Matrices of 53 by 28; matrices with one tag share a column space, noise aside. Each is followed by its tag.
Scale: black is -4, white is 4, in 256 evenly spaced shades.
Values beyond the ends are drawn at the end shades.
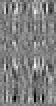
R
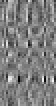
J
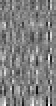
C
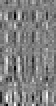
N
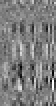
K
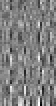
C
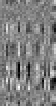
K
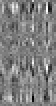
R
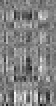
N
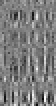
N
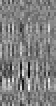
K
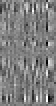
R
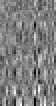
C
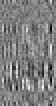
K
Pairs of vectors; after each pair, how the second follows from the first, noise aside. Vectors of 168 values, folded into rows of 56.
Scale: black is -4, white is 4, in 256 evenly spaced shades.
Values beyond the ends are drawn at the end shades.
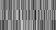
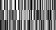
wrapped around, scaled up.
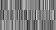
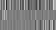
wrapped around, negated, partly zeroed.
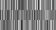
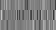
wrapped around, negated, partly zeroed.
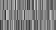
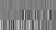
negated, partly zeroed.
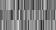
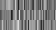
copied.
